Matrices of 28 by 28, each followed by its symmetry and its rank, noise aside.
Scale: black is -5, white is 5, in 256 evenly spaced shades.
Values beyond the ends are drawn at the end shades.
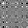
symmetric, rank two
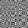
symmetric, rank one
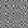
symmetric, rank two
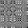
symmetric, rank two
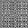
antisymmetric, rank two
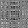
no symmetry, rank three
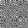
symmetric, rank two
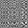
no symmetry, rank two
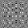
no symmetry, rank two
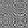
antisymmetric, rank two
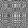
no symmetry, rank two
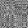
no symmetry, rank three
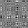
antisymmetric, rank two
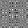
antisymmetric, rank two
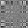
symmetric, rank one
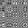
symmetric, rank two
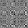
symmetric, rank two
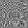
no symmetry, rank three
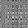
no symmetry, rank two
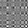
symmetric, rank one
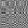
no symmetry, rank two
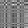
no symmetry, rank one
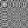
symmetric, rank two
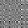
antisymmetric, rank two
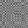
antisymmetric, rank two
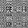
no symmetry, rank three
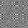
no symmetry, rank one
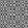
no symmetry, rank two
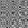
no symmetry, rank three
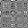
symmetric, rank two
